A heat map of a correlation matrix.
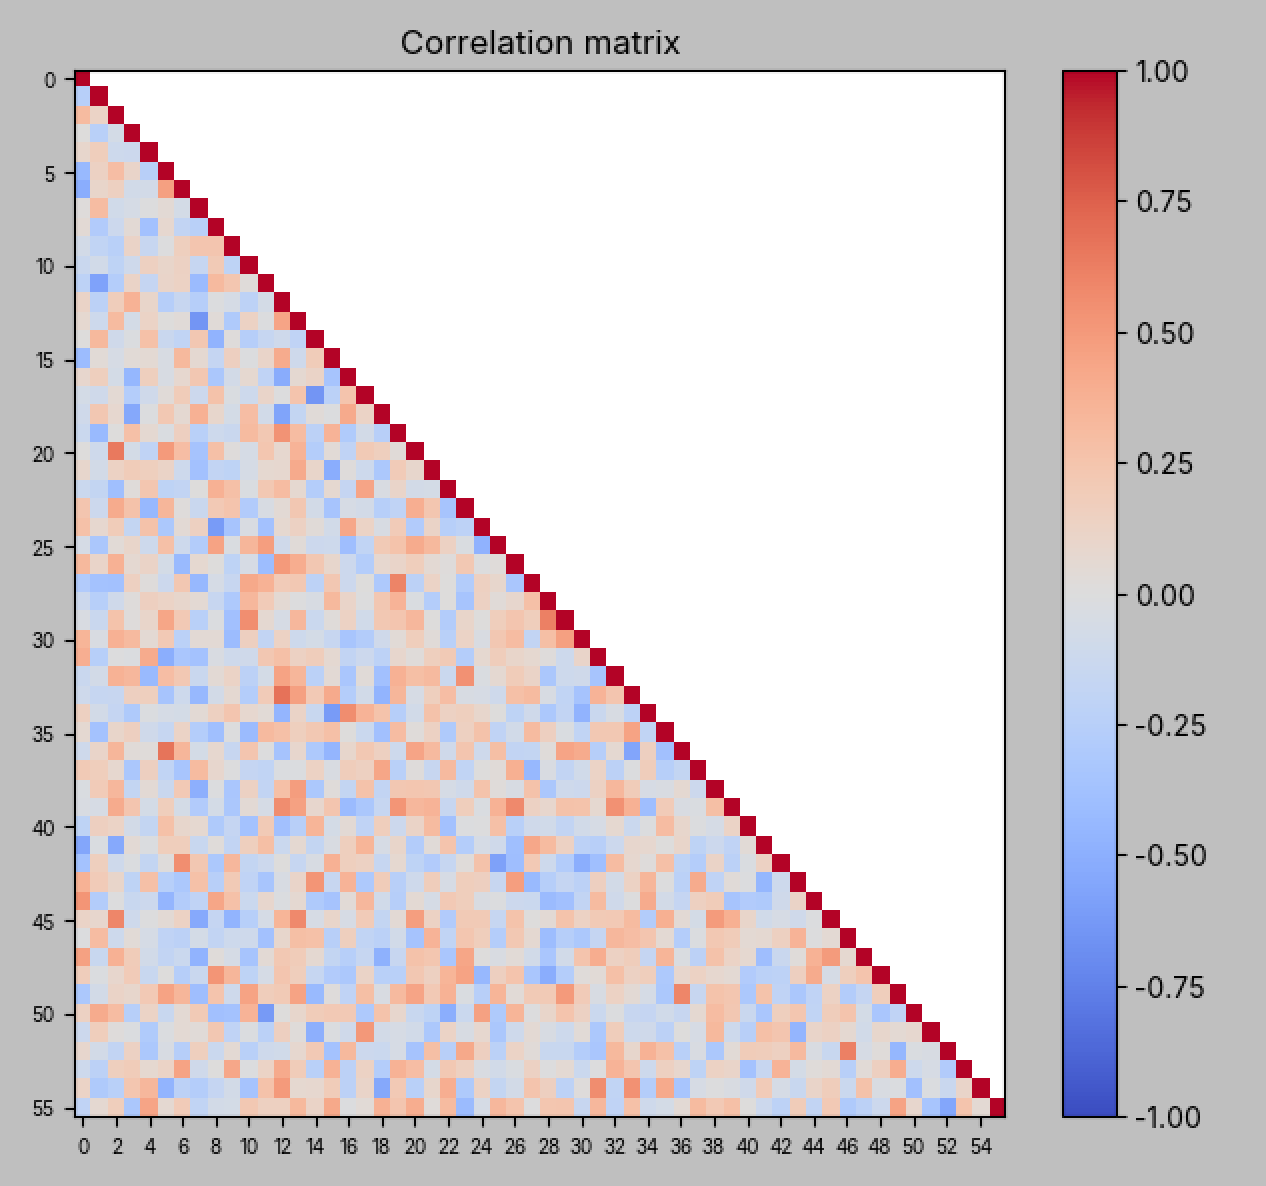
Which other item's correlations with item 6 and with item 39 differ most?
26
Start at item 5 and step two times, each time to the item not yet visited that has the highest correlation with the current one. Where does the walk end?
49
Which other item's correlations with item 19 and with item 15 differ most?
21
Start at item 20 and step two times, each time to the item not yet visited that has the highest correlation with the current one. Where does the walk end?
45
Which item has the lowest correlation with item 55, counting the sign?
52
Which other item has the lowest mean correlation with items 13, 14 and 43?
51
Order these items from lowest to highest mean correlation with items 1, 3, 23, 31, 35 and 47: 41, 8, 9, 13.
41, 8, 9, 13
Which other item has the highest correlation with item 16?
34
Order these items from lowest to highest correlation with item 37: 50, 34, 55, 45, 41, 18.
41, 45, 50, 34, 55, 18
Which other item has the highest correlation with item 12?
33
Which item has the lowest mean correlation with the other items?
7
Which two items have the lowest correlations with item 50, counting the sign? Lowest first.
11, 22
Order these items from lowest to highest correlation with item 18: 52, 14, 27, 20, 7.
27, 52, 14, 20, 7
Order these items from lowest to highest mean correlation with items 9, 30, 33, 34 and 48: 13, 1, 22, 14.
1, 14, 13, 22
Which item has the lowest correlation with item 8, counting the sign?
24
